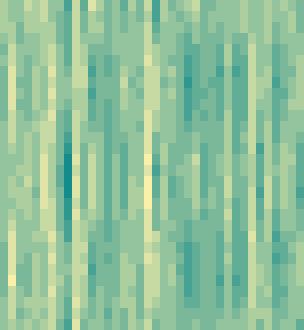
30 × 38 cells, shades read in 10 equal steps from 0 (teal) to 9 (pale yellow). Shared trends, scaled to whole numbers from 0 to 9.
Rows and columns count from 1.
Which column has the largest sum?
19
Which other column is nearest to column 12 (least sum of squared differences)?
25
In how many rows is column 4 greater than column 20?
14
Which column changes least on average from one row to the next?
15
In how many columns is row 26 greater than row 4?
13
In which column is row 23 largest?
2
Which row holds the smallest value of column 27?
8
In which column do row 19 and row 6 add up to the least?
9
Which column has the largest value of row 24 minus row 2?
20
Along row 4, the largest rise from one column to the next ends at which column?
10
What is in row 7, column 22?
6
